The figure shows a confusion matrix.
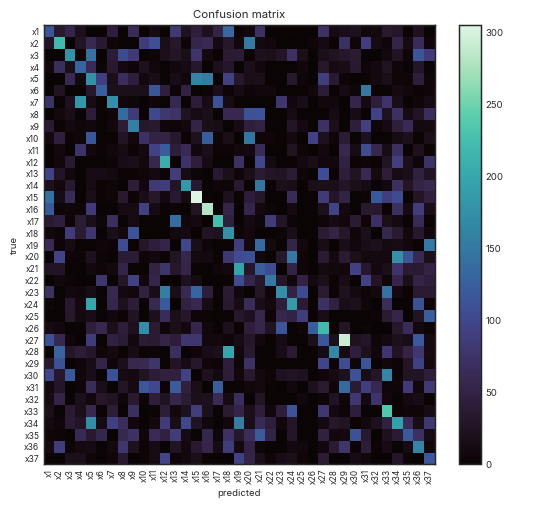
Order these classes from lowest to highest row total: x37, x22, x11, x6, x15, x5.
x37, x6, x11, x22, x5, x15
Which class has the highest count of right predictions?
x15
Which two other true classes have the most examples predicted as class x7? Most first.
x30, x34
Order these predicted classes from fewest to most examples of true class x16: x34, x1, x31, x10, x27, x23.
x23, x27, x31, x34, x10, x1
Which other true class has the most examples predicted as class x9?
x18
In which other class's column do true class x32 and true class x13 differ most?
x27
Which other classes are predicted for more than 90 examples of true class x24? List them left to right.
x5, x12, x36
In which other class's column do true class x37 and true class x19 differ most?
x21
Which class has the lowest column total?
x26
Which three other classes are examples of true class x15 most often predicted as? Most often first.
x1, x32, x34
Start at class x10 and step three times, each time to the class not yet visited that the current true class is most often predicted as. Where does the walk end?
x5
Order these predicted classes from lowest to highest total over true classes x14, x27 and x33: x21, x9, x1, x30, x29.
x30, x9, x1, x21, x29
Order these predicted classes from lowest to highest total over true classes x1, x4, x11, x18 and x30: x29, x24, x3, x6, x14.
x6, x24, x29, x14, x3
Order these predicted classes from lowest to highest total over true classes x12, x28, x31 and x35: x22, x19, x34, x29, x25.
x25, x22, x19, x34, x29
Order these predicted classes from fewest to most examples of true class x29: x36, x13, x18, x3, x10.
x3, x13, x18, x10, x36
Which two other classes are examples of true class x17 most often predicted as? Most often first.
x13, x22
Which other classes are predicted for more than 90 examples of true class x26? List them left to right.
x10, x23, x27
